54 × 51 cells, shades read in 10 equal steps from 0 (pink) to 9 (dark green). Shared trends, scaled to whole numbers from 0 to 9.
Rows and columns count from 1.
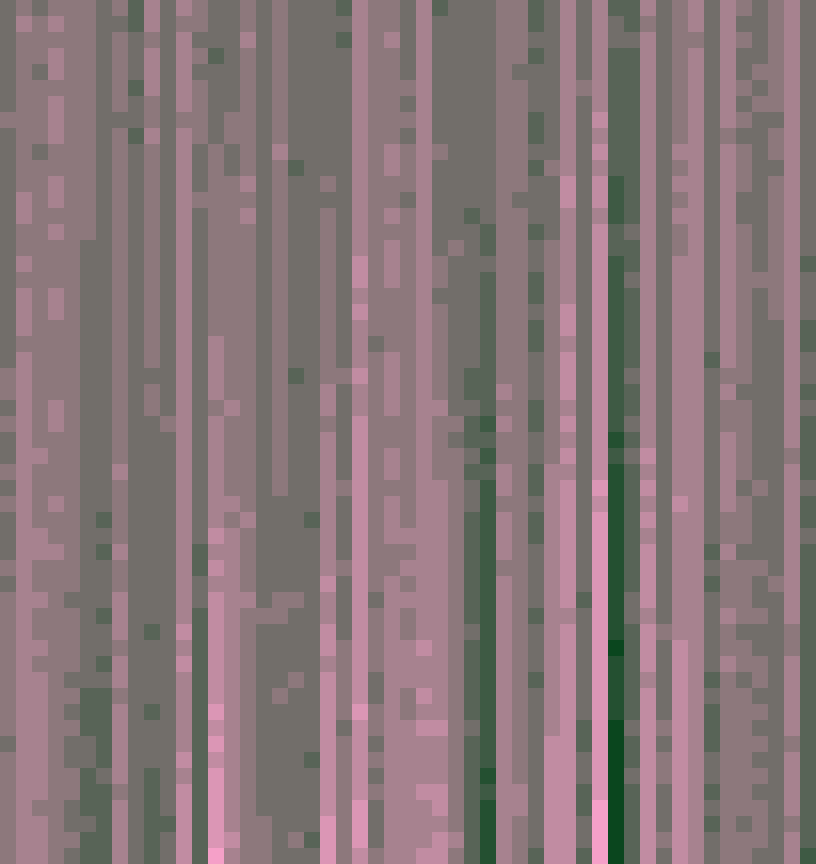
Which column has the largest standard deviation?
14
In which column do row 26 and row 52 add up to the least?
38
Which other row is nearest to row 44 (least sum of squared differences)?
41
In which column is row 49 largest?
39
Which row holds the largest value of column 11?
52
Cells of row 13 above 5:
2
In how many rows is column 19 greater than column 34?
1
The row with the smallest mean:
53
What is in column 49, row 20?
4
